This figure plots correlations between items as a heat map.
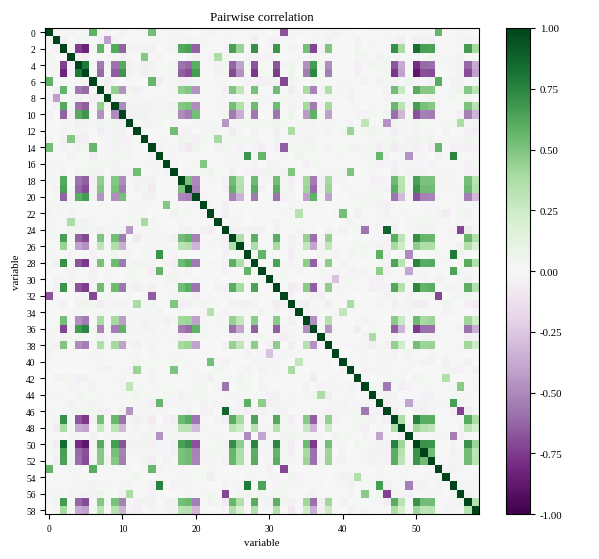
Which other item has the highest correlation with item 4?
5
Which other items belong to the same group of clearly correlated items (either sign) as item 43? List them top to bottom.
11, 24, 46, 56
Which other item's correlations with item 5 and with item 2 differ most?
50
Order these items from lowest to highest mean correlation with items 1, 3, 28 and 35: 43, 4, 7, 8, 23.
4, 8, 43, 23, 7
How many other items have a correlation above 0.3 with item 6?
3
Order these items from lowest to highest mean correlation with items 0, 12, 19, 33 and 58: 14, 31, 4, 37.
4, 37, 14, 31
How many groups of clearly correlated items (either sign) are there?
12
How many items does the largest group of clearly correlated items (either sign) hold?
23
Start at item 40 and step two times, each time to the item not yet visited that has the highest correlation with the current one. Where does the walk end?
34
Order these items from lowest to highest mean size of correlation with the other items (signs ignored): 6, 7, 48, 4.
6, 48, 7, 4
